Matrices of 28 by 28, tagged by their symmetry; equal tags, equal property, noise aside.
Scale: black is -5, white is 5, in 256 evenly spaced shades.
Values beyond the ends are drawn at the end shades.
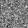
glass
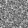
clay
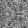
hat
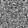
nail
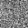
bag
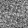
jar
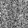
glass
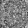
hat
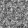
jar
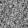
jar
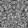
nail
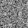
hat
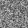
bag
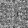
hat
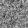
glass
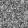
glass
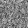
glass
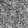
clay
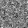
clay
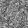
jar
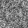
jar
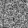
bag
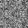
hat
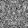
nail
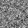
glass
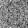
hat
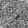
clay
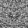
nail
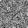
clay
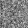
hat
